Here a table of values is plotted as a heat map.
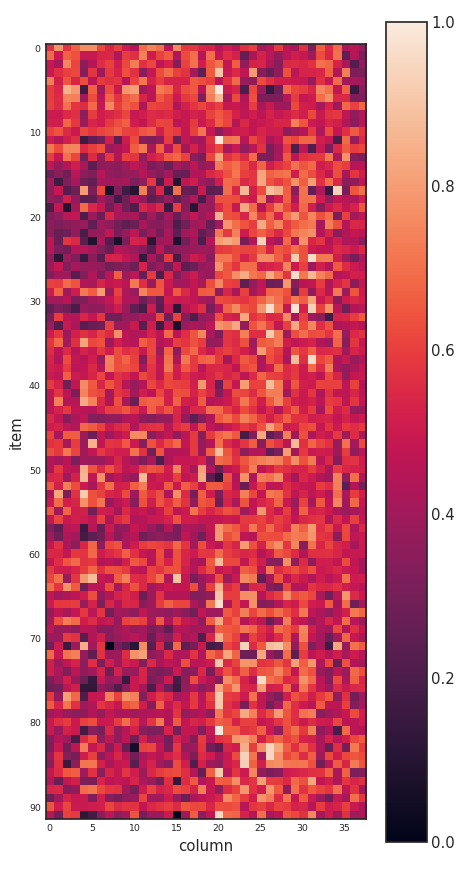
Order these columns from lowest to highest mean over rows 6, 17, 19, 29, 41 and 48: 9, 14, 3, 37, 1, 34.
14, 9, 3, 37, 1, 34
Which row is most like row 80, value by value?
60
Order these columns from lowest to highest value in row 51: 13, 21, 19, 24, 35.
19, 35, 24, 13, 21
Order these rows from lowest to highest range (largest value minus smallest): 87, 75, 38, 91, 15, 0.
38, 0, 15, 87, 75, 91
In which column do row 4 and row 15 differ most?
0
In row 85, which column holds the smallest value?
2
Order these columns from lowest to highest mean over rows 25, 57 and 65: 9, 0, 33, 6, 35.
6, 0, 9, 33, 35
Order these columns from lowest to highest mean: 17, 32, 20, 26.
17, 32, 26, 20
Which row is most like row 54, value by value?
29
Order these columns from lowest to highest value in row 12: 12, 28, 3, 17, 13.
12, 17, 28, 13, 3
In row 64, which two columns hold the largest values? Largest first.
20, 2
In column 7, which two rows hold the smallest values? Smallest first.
71, 17
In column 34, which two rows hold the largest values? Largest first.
17, 71
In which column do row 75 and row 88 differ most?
5
